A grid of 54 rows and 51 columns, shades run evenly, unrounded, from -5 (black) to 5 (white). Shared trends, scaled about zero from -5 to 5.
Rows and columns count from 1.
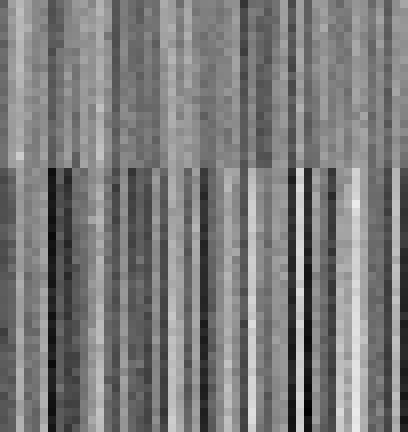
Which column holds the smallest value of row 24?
7
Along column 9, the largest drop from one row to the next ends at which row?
22
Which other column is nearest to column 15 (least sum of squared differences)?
31
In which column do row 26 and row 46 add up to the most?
45
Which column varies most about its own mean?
51
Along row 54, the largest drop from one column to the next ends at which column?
39
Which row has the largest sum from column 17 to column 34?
8
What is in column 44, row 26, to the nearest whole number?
2
